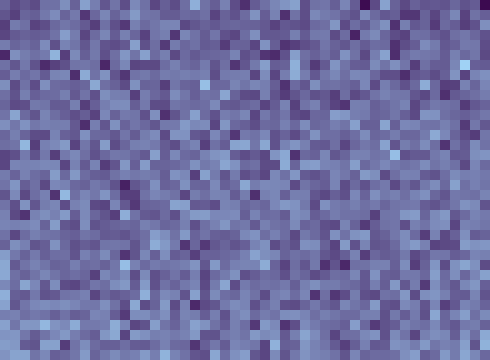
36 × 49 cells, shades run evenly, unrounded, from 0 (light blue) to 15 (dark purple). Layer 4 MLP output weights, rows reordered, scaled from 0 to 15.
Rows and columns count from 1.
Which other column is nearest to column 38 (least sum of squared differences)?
46
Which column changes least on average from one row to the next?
33
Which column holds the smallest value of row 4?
7
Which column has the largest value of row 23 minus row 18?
37
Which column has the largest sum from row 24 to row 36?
21
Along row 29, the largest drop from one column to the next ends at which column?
44
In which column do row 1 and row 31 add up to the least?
14
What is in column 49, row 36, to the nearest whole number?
8
